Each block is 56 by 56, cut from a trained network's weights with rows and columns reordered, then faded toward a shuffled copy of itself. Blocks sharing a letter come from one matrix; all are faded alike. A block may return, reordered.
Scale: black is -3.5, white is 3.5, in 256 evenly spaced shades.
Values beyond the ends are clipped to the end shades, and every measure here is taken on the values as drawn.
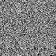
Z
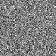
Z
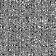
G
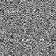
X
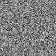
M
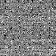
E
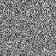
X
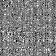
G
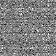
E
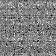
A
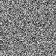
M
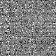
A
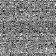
E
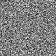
Z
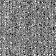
G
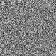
M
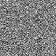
Z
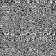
X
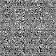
E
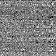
E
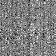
G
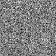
Z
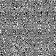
A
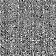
G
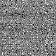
A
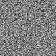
M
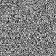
M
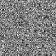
X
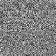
X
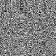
Z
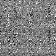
A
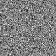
Z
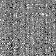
G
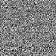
X
